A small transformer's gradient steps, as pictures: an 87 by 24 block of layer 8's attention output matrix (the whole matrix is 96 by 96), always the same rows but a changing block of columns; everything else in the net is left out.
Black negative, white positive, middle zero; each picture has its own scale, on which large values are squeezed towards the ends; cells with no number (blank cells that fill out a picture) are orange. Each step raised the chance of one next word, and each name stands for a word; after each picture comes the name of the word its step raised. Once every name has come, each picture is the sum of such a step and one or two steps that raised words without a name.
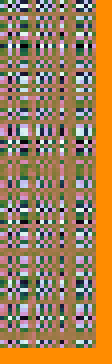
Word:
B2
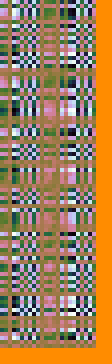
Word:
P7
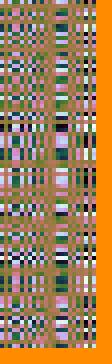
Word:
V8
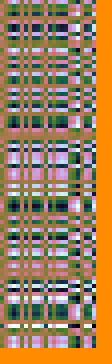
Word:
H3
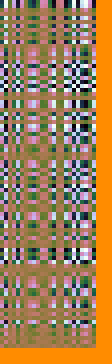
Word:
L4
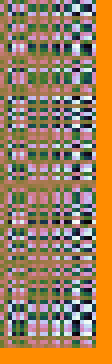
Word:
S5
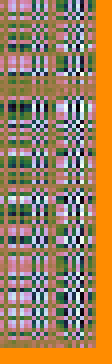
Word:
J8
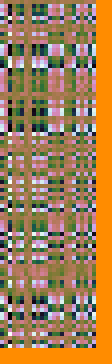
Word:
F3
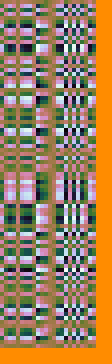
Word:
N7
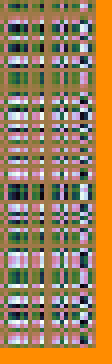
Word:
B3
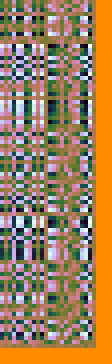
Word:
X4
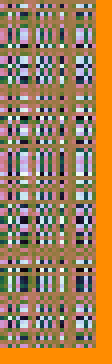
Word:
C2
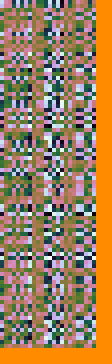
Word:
V8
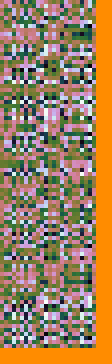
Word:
F3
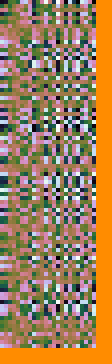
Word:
F3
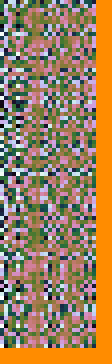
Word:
H3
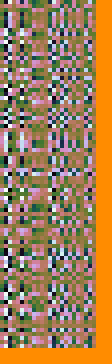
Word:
N7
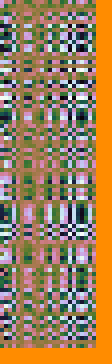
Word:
N7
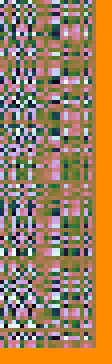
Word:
H3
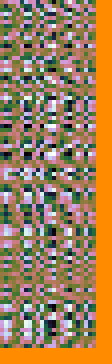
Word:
S5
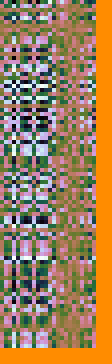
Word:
L4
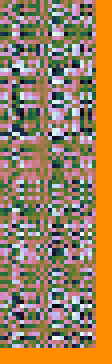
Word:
F3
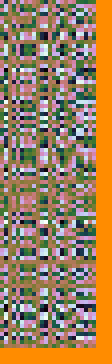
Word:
S5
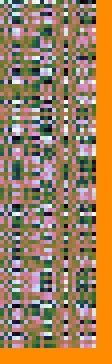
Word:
V8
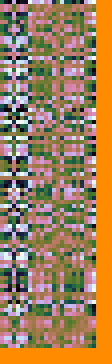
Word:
B3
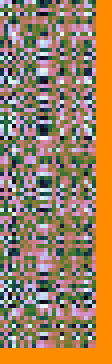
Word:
H3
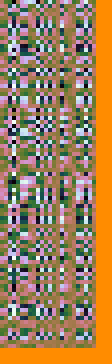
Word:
N7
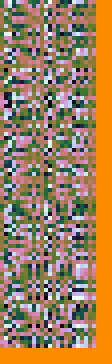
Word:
H3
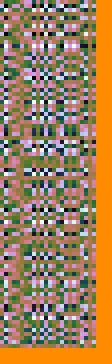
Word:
B2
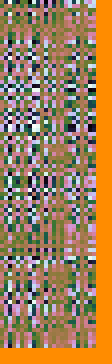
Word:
L4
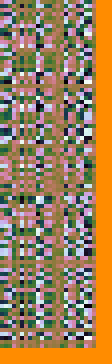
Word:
J8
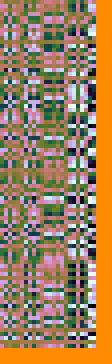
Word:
J8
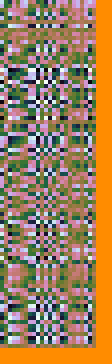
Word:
L4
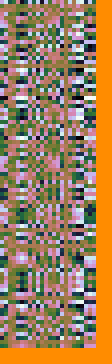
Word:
N7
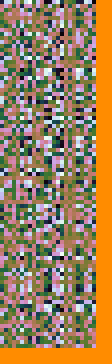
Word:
N7
